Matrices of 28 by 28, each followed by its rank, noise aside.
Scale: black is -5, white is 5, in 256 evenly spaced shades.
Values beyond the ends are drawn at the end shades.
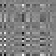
one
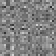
three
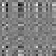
one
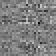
four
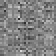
four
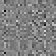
three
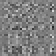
three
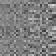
three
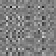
two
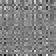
two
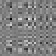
two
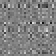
two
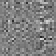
three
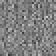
six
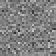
six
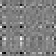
one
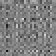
three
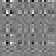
one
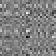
three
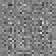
four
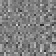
four
